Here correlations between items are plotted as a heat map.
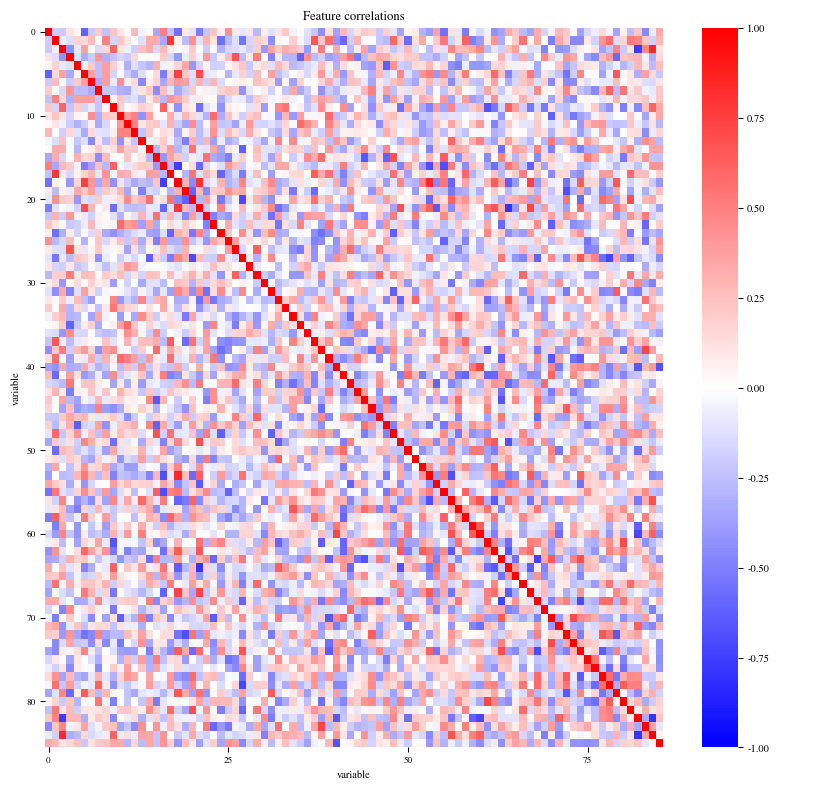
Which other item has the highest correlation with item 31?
79
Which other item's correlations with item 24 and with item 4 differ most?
48
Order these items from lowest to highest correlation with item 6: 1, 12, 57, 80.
57, 80, 12, 1
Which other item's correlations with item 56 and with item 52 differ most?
62
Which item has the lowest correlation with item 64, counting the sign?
21
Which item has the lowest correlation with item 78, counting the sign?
27
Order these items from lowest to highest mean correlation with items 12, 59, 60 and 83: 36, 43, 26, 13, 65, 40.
43, 26, 65, 36, 13, 40
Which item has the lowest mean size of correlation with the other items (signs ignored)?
28
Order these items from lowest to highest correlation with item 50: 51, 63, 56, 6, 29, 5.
6, 5, 51, 29, 63, 56
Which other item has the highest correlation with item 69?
42
